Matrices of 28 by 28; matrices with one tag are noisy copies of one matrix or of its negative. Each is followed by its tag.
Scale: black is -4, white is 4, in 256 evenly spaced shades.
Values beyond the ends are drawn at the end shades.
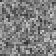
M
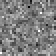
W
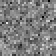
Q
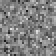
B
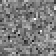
M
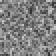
B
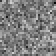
M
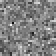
Q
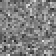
B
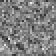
Q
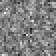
B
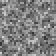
Q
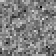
W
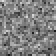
W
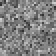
M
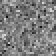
M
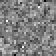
Q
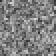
M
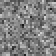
B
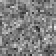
W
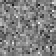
M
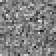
M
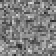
Q
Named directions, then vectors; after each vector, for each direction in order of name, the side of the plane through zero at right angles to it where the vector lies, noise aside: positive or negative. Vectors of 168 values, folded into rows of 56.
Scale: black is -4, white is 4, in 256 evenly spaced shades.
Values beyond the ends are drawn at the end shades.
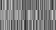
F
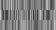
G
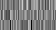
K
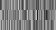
positive, positive, negative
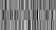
negative, positive, negative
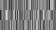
negative, negative, negative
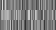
positive, negative, negative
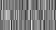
positive, negative, negative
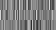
positive, positive, positive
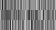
negative, positive, positive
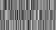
negative, negative, negative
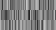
negative, positive, positive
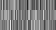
positive, negative, negative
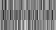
negative, positive, negative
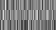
positive, negative, positive
